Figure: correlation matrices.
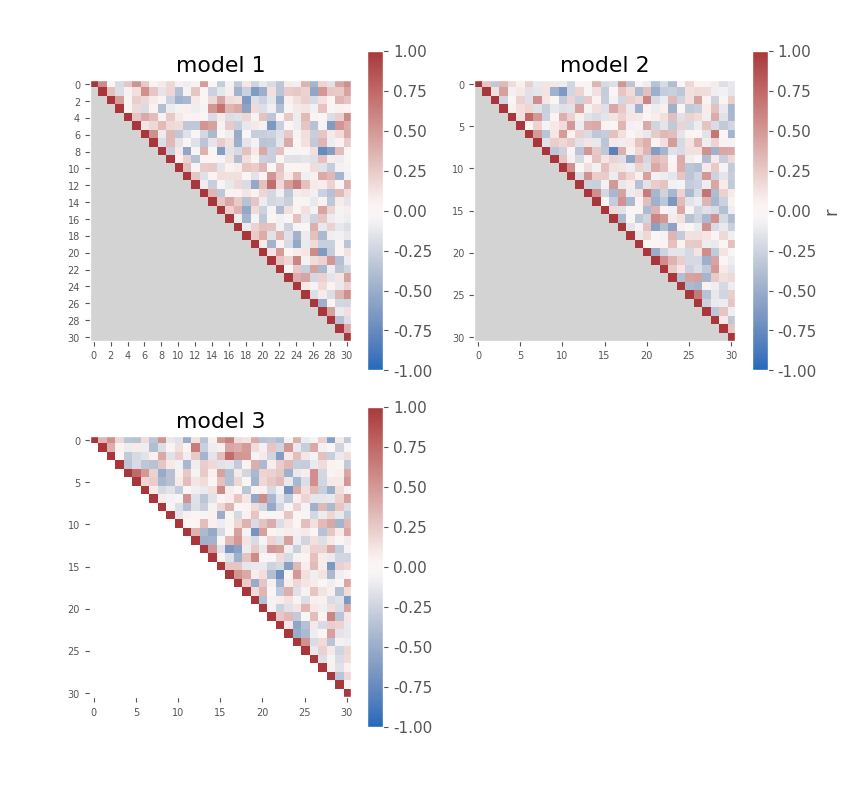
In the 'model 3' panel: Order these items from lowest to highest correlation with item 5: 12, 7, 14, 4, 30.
14, 12, 7, 30, 4
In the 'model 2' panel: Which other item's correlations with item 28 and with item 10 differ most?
11
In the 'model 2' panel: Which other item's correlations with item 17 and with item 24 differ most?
21
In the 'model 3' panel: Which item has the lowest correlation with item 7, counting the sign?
19
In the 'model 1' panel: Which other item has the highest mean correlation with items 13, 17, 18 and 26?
20
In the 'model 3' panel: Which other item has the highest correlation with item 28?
21
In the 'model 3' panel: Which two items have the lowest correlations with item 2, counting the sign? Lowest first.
22, 13
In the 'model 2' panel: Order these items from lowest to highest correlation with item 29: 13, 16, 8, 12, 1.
16, 1, 12, 13, 8
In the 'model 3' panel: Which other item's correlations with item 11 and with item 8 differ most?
0
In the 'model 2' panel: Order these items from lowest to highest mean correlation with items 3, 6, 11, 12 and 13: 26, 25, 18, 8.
25, 26, 8, 18
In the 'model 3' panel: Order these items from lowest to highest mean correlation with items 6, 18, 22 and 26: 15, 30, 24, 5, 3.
24, 3, 30, 15, 5
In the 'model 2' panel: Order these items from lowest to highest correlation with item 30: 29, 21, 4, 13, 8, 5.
4, 5, 21, 13, 29, 8
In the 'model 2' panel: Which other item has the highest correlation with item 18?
23
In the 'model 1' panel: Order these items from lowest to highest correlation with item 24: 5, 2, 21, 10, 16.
5, 10, 2, 16, 21
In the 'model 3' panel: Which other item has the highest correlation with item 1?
12
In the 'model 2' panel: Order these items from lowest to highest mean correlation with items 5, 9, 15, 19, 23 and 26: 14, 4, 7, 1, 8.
1, 8, 14, 4, 7
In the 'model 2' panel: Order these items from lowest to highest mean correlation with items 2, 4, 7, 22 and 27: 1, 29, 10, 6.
1, 29, 10, 6
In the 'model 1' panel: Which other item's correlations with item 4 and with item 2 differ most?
18
